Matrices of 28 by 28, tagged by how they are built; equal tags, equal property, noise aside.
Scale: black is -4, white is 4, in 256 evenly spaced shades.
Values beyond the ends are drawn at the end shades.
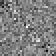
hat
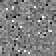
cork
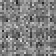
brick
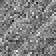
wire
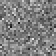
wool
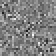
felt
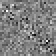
hat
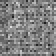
brick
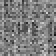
brick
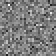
wool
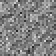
wire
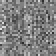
brick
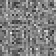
brick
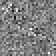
hat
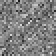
wire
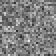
brick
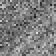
wire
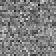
brick
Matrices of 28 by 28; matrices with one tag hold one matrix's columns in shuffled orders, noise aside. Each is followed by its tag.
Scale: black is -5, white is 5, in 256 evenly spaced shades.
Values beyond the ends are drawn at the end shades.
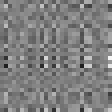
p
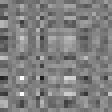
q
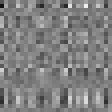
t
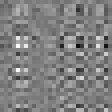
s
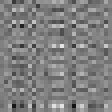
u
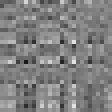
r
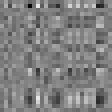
t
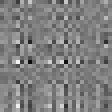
r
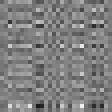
u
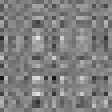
q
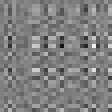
s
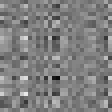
q
